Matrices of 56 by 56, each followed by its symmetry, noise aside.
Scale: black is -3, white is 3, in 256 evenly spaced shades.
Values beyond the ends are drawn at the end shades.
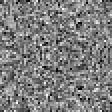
mirrored top to bottom.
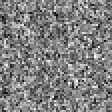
mirrored top to bottom.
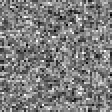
mirrored top to bottom.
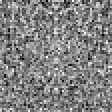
mirrored left to right.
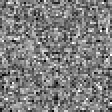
mirrored left to right.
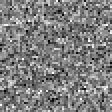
same after a half turn.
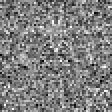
mirrored left to right.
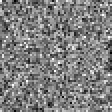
mirrored top to bottom.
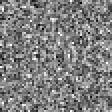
mirrored top to bottom.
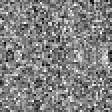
mirrored top to bottom.
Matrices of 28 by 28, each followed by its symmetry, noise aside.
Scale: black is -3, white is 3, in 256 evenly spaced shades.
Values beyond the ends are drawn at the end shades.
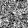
antisymmetric.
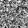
no symmetry.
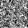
antisymmetric.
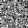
antisymmetric.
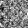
mirrored top to bottom.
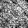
symmetric across the other diagonal.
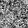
symmetric across the other diagonal.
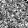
symmetric across the other diagonal.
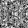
mirrored top to bottom.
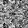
mirrored top to bottom.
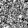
no symmetry.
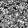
no symmetry.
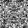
mirrored left to right.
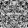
mirrored left to right.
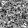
same after a half turn.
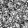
symmetric.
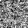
no symmetry.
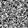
antisymmetric.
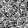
symmetric.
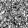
no symmetry.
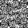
same after a half turn.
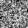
symmetric.
